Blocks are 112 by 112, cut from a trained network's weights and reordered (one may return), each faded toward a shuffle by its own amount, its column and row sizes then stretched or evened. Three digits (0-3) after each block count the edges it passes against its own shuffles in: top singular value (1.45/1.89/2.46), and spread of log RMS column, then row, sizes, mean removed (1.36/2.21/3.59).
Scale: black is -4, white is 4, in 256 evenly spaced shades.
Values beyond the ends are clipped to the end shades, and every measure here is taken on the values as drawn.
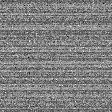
3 1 0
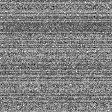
3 1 0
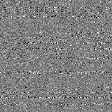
2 0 2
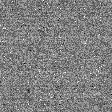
0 1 0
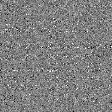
0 1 2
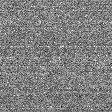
1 0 1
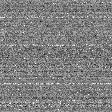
2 0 2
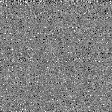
1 0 2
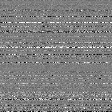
2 0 3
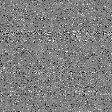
1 0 2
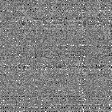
1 2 2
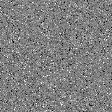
1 1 0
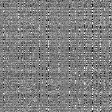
3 3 0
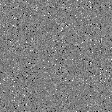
1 1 1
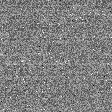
0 0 0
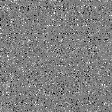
1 1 2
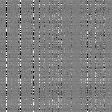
3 3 0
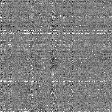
2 2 2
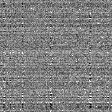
3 2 1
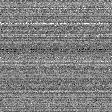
3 0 2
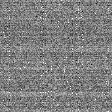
2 2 0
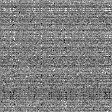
3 2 1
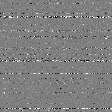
2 0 3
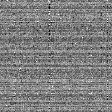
3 2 0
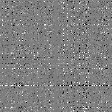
2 2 2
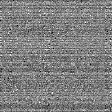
3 2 0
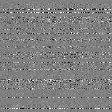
1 1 3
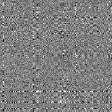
3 2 2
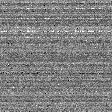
3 0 2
